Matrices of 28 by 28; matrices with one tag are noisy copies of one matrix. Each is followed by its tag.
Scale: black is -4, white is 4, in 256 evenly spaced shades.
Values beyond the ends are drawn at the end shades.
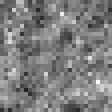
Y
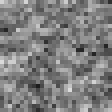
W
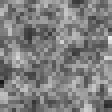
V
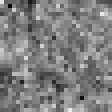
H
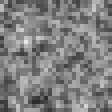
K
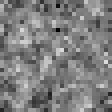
K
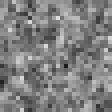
V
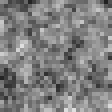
H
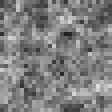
Y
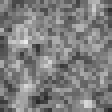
K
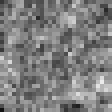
Y
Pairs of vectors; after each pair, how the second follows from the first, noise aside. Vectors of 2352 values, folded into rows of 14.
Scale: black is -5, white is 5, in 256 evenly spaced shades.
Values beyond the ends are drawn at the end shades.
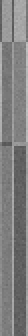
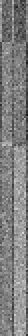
negated.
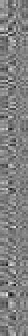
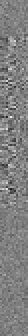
partly zeroed.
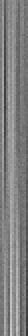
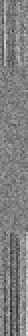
negated, partly zeroed.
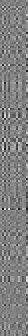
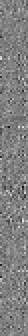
reversed, partly zeroed.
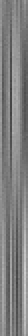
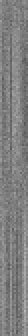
shrunk.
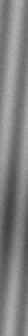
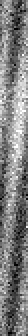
reversed, negated, scaled up.
